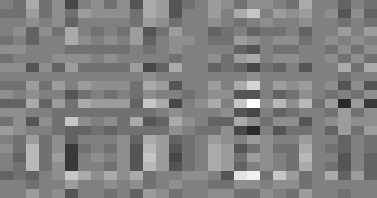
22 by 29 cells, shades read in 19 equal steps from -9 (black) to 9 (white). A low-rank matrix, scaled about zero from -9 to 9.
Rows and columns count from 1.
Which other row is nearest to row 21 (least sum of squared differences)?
5
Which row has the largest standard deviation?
12
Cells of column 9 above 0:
8
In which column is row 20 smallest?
18
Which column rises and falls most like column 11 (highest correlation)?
6
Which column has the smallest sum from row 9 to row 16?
27
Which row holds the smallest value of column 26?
15
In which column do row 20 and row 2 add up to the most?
20
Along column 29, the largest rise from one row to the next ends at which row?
13
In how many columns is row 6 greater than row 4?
9
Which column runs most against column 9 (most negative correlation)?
1
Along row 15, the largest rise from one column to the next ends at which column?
21
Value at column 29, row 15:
2
